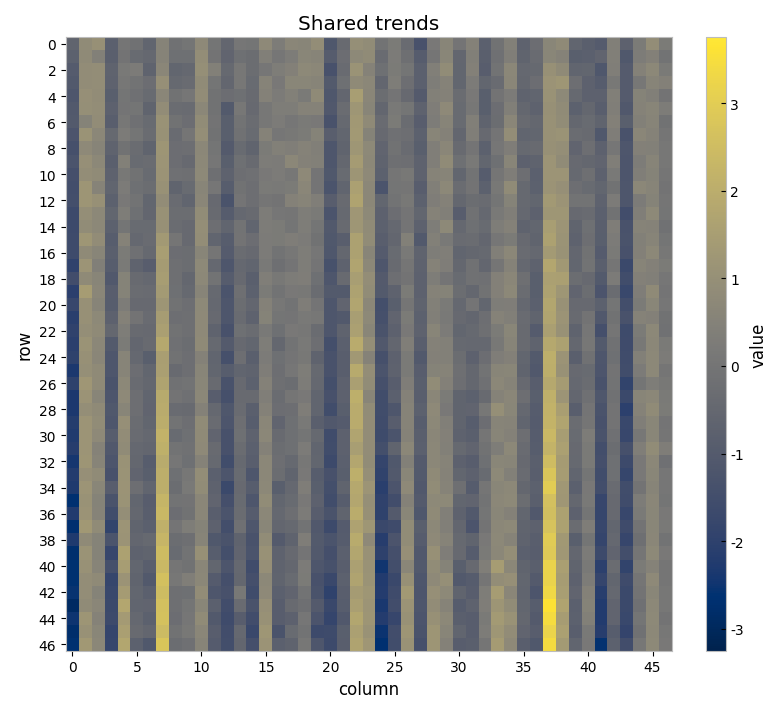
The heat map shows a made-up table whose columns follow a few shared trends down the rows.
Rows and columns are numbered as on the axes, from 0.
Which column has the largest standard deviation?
37
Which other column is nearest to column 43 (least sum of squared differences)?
20
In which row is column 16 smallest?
45
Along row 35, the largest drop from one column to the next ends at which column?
24
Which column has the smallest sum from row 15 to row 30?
0
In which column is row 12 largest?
22
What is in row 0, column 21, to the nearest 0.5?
-0.5
